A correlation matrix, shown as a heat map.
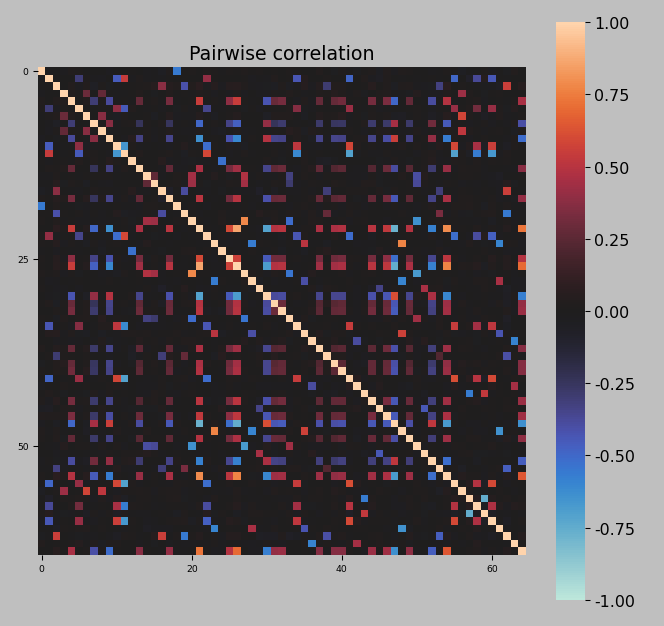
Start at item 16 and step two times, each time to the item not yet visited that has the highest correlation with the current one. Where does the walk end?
2
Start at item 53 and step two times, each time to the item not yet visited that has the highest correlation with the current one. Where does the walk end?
38
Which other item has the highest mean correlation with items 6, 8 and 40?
56
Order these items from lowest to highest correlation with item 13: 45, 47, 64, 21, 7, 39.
47, 7, 45, 39, 64, 21
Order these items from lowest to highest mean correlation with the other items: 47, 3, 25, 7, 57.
47, 7, 57, 3, 25
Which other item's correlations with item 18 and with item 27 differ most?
20
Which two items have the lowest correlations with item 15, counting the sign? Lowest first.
50, 33
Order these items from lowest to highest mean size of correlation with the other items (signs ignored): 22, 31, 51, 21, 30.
51, 22, 31, 30, 21
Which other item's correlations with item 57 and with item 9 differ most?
59
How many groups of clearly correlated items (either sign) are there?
11
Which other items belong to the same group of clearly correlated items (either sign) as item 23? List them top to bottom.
28, 35, 48, 61
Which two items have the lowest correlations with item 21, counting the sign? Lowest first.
47, 30
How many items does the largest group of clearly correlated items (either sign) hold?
21
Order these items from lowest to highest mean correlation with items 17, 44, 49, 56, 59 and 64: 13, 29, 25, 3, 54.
29, 3, 13, 25, 54
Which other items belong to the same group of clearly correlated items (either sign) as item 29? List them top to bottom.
45, 51
